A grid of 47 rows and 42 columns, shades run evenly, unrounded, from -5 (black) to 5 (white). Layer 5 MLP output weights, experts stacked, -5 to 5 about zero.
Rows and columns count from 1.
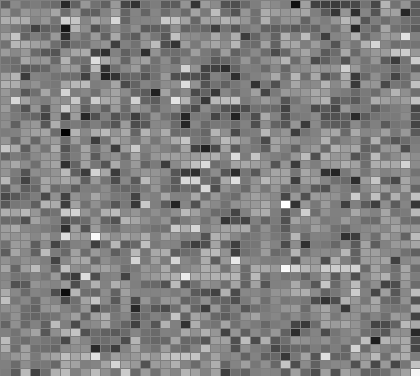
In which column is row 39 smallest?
14
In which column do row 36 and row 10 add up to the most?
30
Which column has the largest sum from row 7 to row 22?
1
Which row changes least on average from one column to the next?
29
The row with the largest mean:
34
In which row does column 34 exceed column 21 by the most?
19
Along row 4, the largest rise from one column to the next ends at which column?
8
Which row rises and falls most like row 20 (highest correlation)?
35
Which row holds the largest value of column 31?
27
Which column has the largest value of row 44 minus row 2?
36
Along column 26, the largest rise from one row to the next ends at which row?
12
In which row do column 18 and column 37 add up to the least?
26
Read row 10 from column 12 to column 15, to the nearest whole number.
-3 -1 -1 -2
